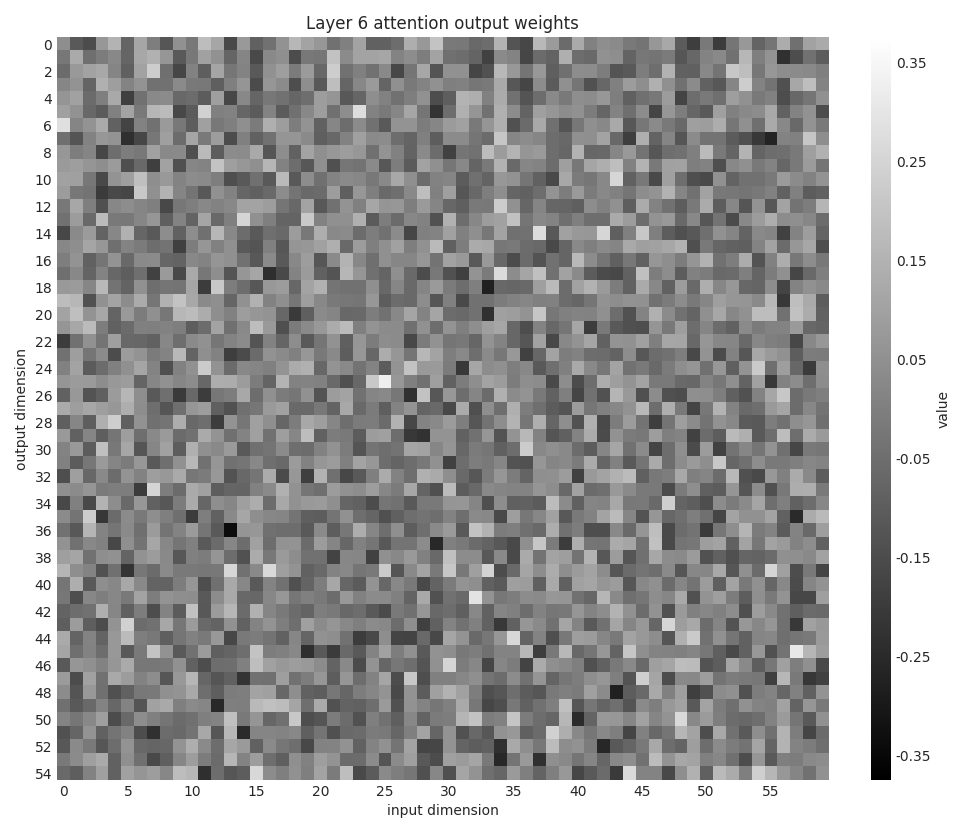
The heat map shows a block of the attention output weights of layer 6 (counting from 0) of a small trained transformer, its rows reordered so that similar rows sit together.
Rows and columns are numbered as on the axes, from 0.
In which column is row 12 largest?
34
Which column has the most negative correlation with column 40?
39
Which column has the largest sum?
10
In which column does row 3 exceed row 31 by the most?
53
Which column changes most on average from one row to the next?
3
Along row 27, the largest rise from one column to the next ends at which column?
31
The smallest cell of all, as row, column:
36, 13
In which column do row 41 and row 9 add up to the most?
42
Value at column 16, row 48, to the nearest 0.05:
0.1
